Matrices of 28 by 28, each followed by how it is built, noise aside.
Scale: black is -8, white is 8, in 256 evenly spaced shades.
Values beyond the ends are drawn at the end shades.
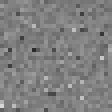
sparse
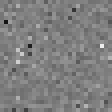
sparse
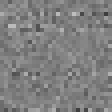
uneven rows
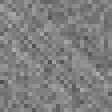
Toeplitz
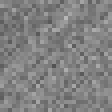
Hankel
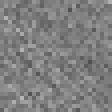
Toeplitz
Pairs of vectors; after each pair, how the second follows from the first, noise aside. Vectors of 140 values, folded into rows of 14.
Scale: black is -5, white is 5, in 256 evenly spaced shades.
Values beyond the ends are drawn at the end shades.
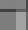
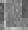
wrapped around, negated.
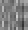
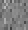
reversed, negated, partly zeroed.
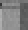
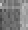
negated.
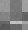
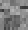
wrapped around, negated.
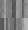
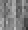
negated.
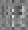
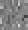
wrapped around, partly zeroed.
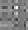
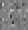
reversed, negated, partly zeroed.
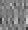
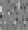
wrapped around, partly zeroed.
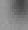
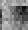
wrapped around, scaled up.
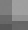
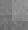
shrunk.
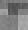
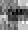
wrapped around, scaled up.
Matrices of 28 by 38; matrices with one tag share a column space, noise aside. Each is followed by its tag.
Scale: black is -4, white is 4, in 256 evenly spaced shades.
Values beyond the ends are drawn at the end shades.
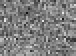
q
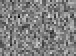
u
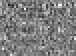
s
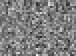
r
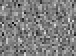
q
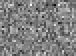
s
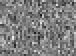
u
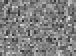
q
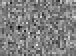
u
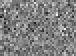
s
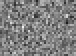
u
